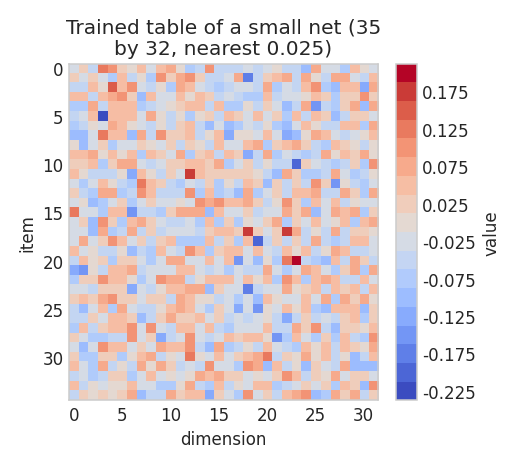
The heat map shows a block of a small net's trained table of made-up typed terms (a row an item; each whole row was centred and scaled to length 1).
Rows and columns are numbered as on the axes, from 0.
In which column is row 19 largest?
12
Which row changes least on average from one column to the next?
32
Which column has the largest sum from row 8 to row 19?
18
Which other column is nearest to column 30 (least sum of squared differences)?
1
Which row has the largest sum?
22
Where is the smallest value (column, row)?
3, 5
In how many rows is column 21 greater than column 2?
13
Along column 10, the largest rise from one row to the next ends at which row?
34
